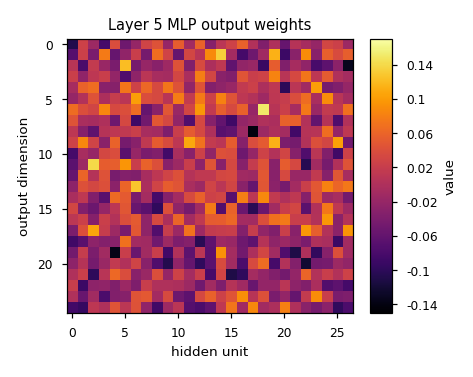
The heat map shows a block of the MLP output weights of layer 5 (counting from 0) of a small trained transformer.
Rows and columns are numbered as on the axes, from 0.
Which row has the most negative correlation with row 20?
3
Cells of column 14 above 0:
17
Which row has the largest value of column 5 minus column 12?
18
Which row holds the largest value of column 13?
1
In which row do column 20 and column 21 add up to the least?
19
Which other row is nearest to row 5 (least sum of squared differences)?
16
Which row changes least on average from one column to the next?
22
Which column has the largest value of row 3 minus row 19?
21
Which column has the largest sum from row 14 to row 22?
5
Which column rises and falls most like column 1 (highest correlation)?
25
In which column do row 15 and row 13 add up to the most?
24
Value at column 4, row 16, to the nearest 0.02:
0
